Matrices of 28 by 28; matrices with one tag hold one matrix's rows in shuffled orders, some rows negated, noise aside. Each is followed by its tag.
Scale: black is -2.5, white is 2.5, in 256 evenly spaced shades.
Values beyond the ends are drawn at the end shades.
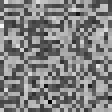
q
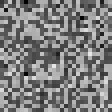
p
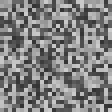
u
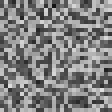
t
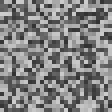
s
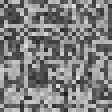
q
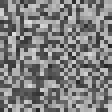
p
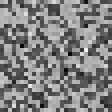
s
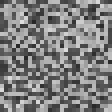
s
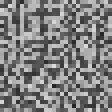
p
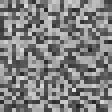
s
